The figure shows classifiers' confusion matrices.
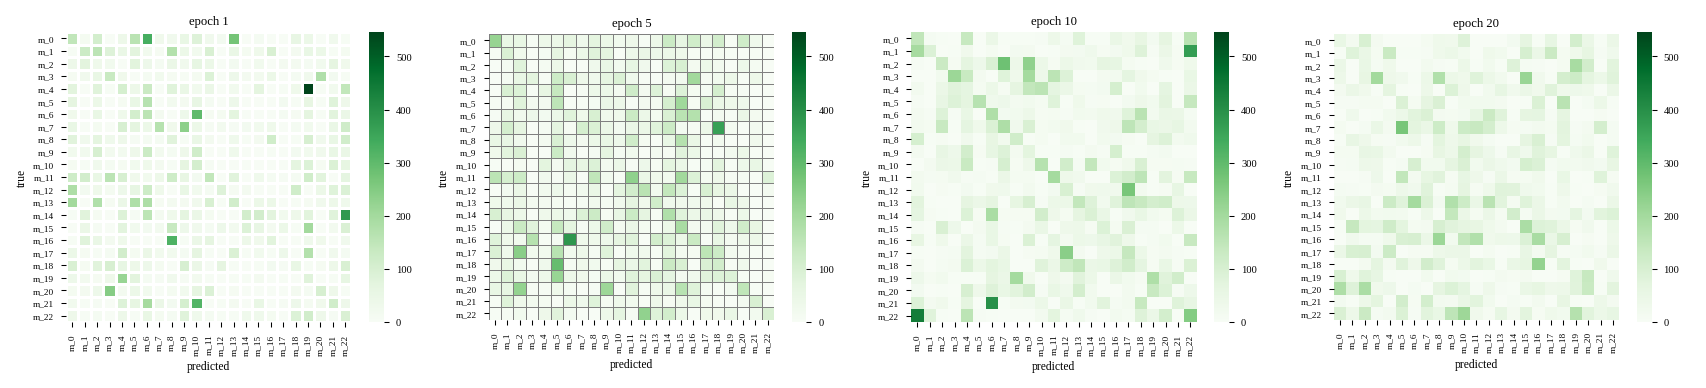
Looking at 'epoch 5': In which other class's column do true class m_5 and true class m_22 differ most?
m_12
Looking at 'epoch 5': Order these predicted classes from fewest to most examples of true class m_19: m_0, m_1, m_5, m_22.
m_22, m_0, m_1, m_5
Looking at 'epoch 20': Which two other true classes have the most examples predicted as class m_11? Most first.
m_16, m_7
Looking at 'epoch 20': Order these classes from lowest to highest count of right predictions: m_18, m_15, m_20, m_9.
m_9, m_18, m_20, m_15
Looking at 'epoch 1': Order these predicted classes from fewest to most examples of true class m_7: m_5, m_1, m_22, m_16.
m_1, m_16, m_5, m_22
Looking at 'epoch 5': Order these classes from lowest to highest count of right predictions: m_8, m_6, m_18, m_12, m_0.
m_8, m_6, m_18, m_12, m_0
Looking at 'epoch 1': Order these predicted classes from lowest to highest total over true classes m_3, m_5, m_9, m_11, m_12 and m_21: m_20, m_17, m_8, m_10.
m_17, m_8, m_20, m_10
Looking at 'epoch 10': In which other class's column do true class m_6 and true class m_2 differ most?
m_7
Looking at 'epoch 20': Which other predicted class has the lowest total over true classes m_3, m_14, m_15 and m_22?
m_6
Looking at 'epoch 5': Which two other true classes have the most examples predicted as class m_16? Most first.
m_3, m_6
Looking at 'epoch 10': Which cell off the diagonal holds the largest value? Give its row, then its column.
m_22, m_0
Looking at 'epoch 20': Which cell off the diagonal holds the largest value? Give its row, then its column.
m_7, m_5
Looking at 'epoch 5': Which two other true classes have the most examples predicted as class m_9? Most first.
m_20, m_15
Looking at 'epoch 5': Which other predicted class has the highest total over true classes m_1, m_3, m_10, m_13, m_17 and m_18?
m_5
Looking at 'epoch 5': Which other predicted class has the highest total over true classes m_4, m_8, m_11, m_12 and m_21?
m_15
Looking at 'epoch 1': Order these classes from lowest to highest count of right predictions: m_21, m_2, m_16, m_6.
m_2, m_16, m_21, m_6
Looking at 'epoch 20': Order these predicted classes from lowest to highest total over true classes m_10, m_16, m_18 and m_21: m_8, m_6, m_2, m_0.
m_0, m_2, m_6, m_8
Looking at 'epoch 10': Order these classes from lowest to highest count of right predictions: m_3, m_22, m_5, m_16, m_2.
m_16, m_2, m_5, m_3, m_22
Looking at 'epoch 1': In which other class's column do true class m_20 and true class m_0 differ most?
m_6
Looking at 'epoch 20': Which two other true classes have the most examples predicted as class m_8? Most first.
m_16, m_3
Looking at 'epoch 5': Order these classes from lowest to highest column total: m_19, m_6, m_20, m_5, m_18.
m_19, m_20, m_6, m_18, m_5
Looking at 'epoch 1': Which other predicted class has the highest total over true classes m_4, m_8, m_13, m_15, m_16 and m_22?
m_19
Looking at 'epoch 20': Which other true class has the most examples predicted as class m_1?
m_15
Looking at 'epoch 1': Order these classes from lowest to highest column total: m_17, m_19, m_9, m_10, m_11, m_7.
m_17, m_7, m_11, m_9, m_10, m_19
